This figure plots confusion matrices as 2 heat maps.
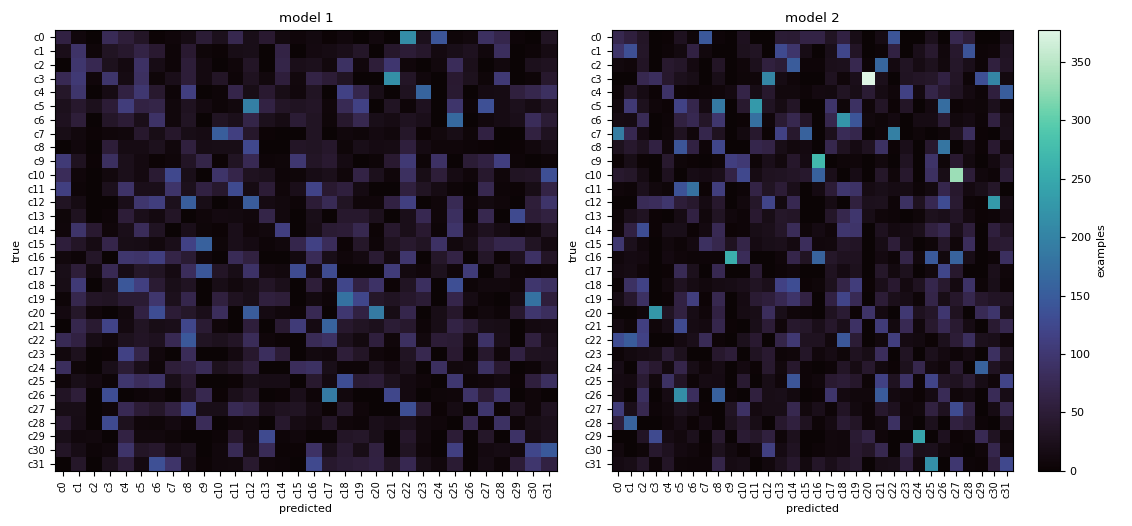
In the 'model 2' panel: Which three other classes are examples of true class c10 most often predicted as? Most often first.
c27, c16, c25
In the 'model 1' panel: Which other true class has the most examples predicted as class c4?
c18
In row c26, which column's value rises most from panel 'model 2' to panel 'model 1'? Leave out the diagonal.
c3
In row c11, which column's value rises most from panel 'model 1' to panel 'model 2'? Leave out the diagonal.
c6
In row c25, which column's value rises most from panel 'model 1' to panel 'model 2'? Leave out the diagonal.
c14
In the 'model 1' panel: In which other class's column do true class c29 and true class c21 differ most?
c17
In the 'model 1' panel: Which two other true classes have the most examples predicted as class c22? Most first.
c0, c27
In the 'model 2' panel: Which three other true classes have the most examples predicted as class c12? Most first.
c3, c30, c20
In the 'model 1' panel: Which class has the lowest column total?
c2
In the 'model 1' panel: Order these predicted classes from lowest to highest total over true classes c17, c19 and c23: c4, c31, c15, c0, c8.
c0, c31, c15, c4, c8
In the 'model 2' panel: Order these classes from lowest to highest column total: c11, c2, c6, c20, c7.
c7, c20, c6, c11, c2
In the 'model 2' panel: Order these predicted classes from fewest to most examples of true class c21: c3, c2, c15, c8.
c3, c15, c8, c2
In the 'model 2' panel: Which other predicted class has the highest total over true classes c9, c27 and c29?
c16
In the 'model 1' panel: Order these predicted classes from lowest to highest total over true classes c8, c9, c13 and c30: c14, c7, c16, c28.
c14, c7, c28, c16
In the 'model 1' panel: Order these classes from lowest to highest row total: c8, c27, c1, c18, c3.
c8, c1, c27, c3, c18
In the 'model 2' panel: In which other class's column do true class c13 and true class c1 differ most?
c28
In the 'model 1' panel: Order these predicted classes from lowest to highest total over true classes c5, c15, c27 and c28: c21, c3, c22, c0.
c21, c0, c22, c3
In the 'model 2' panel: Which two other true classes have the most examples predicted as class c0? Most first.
c7, c22
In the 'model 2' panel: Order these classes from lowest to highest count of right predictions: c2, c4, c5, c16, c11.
c2, c11, c4, c5, c16
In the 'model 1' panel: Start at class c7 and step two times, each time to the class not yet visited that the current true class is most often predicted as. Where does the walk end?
c31
